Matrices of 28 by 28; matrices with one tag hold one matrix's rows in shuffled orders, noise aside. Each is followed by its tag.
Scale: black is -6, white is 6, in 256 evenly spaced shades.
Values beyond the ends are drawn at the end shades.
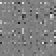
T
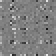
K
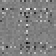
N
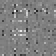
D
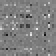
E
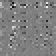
K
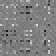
E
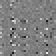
K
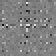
N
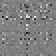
N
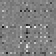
N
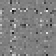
K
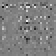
N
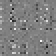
K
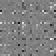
T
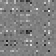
E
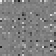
T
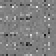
E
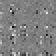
K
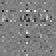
N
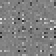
T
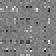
E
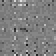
D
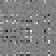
E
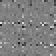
T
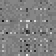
N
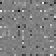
T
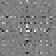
N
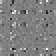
K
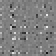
K
